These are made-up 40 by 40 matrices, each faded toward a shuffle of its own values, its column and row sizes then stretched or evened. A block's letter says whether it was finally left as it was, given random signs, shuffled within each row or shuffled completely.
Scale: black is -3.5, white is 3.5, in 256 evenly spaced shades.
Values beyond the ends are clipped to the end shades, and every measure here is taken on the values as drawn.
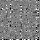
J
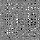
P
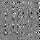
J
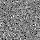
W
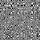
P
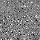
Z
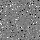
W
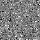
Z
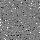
W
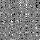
P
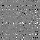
J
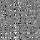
J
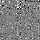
J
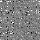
J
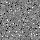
W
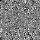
J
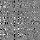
J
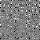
P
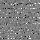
Z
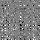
P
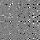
P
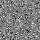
W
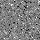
W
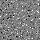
W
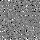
Z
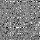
J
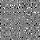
P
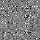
J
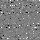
Z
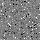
W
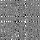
P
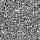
W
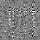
P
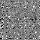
J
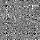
J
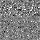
Z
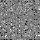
J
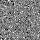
W
